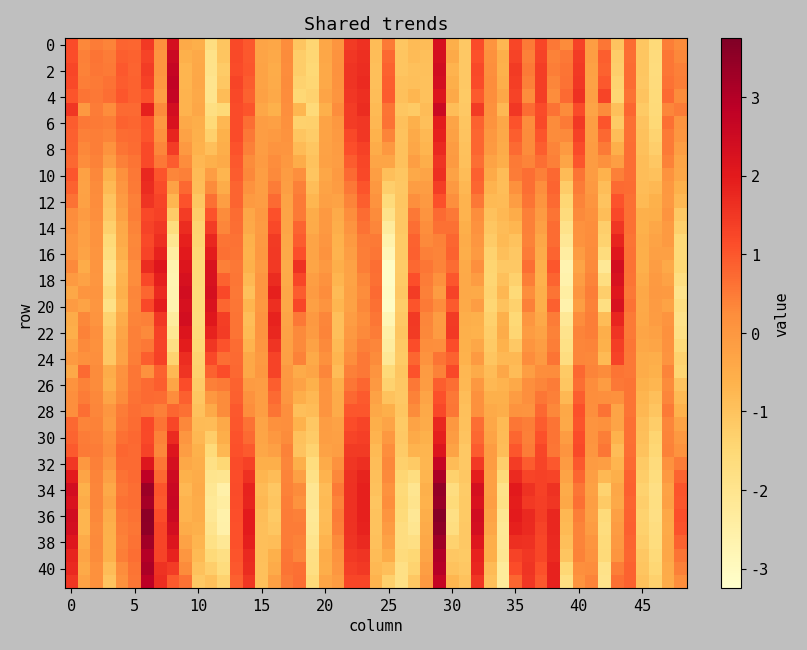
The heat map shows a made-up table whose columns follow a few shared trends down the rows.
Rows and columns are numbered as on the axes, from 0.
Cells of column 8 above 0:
26
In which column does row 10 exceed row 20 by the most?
8
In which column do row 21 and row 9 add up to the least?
25
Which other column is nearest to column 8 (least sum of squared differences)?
35
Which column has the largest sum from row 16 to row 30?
9
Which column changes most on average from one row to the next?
42
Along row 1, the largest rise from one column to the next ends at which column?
29
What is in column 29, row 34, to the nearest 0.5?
3.5
